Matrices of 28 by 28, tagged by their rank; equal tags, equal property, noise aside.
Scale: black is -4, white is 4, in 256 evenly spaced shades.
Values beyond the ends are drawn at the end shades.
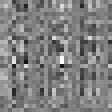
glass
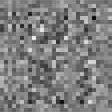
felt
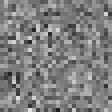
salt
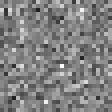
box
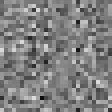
salt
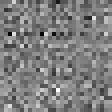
felt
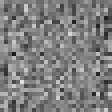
box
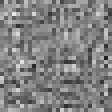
box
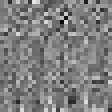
salt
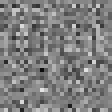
box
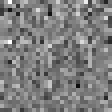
salt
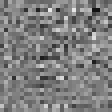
salt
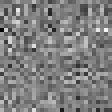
felt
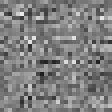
felt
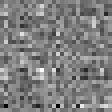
salt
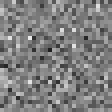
box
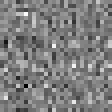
felt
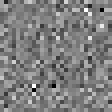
box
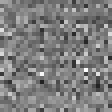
felt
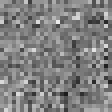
box
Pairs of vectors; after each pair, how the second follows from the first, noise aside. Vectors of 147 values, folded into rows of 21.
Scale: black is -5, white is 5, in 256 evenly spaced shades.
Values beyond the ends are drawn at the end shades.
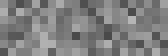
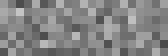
sign-scrambled.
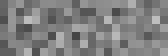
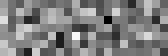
negated, scaled up.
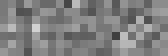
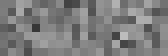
sign-scrambled.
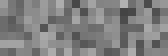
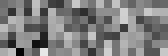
reversed, scaled up.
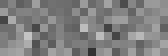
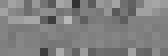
reversed, partly zeroed.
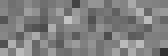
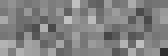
sign-scrambled.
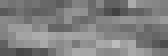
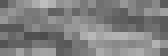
wrapped around, negated.
